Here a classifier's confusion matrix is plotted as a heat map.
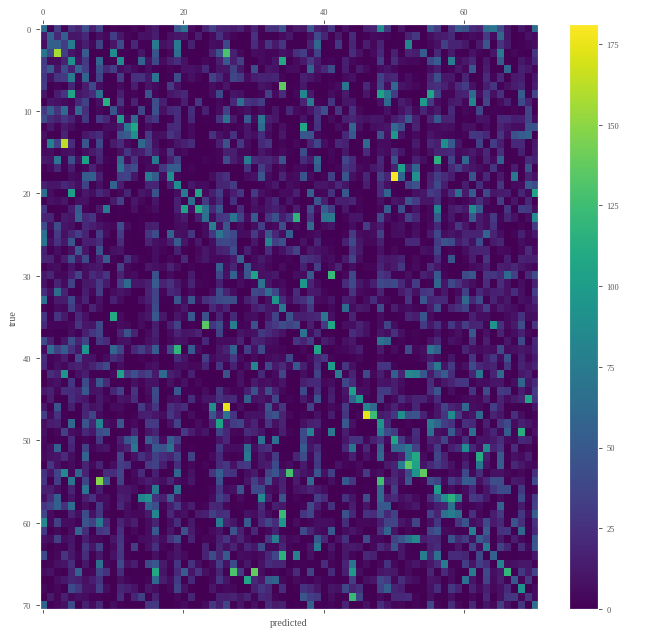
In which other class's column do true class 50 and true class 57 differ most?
58
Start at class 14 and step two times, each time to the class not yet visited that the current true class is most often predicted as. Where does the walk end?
2
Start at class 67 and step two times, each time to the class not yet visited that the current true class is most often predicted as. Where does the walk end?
25
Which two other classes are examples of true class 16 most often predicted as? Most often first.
56, 6
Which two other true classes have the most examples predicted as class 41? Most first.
30, 36
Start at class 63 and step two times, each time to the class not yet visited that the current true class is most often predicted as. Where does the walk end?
19
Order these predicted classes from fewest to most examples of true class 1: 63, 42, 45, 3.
45, 42, 63, 3
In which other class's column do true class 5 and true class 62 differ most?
53
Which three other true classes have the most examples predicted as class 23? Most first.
36, 22, 35
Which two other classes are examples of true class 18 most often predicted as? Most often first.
50, 53
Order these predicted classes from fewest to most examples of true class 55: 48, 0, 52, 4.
0, 52, 4, 48
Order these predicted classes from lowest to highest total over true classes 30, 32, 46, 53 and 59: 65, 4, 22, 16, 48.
22, 4, 48, 65, 16
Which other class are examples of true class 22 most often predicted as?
20
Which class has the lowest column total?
42
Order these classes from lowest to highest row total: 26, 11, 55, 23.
26, 11, 23, 55
